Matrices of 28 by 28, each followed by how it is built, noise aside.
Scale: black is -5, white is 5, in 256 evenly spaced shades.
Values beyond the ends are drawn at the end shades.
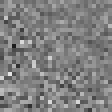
lower triangular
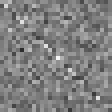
diagonal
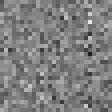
uneven columns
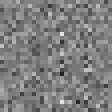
uneven columns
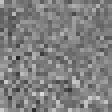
lower triangular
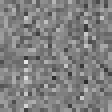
uneven columns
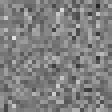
uneven columns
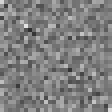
diagonal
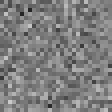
noise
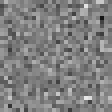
uneven columns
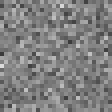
noise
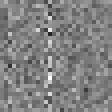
uneven columns
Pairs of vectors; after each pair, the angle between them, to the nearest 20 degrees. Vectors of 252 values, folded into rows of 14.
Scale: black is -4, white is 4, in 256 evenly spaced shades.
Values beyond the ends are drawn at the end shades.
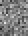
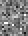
60 degrees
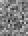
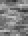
80 degrees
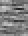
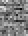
40 degrees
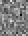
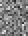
80 degrees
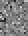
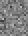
40 degrees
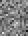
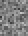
80 degrees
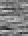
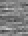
160 degrees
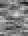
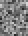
120 degrees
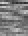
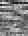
20 degrees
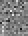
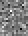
40 degrees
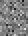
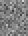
140 degrees
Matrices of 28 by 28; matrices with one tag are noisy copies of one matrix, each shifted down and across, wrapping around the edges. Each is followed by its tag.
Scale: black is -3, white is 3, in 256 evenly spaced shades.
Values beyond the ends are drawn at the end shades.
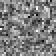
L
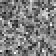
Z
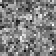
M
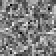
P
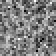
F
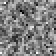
F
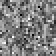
Z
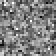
L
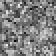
M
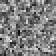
P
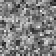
M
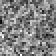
P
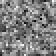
M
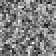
Z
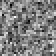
P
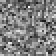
L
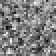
M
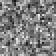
M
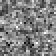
M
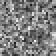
F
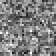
L
